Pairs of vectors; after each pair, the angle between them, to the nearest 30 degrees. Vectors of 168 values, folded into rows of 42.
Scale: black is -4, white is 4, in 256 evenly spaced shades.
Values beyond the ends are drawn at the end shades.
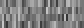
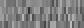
60 degrees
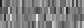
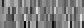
120 degrees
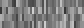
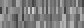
30 degrees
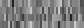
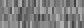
90 degrees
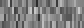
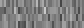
120 degrees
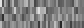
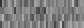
150 degrees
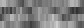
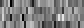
120 degrees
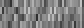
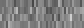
120 degrees
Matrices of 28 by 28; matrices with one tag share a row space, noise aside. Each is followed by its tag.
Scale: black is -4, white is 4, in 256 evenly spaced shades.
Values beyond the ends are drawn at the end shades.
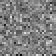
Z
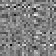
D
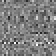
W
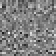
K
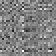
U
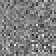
W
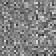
W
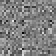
U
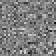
K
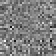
Z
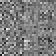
U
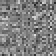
D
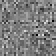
W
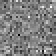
Z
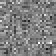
Z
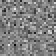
K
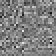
U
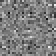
K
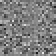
Z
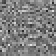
K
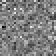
K
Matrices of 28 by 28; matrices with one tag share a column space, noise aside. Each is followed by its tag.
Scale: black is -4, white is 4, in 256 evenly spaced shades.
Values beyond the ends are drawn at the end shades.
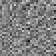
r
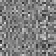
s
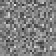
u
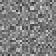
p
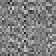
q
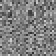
r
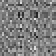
u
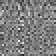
r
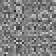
p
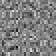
u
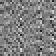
q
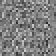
u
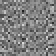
q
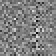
q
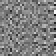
q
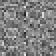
u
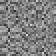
q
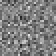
s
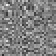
r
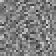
s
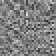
r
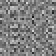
q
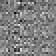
p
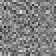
q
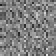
u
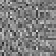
u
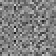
q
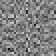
q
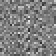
q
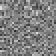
r
